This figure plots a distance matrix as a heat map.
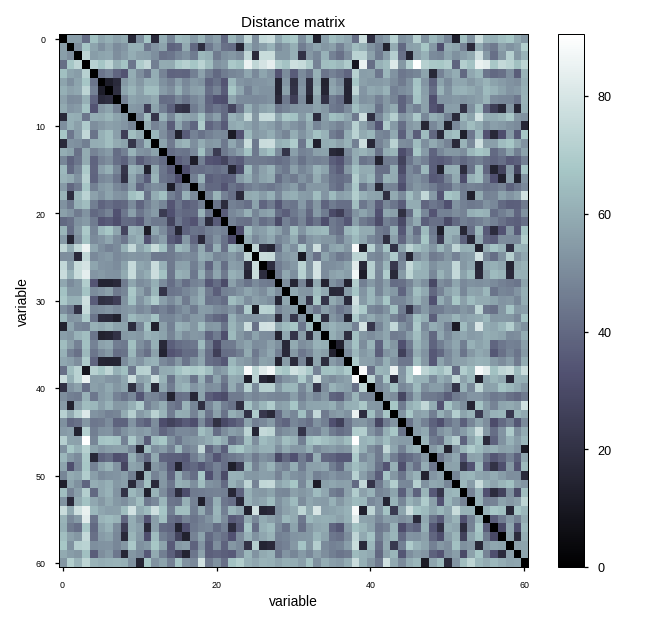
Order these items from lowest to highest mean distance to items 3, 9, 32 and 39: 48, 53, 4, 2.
48, 4, 53, 2
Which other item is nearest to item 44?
20
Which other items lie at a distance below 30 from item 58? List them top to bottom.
24, 26, 27, 39, 43, 54
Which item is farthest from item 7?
46
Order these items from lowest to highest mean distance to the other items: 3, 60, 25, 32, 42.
32, 25, 42, 60, 3
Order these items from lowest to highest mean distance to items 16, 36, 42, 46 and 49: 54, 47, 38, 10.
10, 47, 54, 38
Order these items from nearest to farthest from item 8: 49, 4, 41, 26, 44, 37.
49, 4, 44, 41, 37, 26
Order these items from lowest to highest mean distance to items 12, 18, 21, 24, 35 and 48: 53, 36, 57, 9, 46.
36, 53, 57, 9, 46
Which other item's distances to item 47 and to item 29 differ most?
60
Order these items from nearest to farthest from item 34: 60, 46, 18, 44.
44, 18, 60, 46
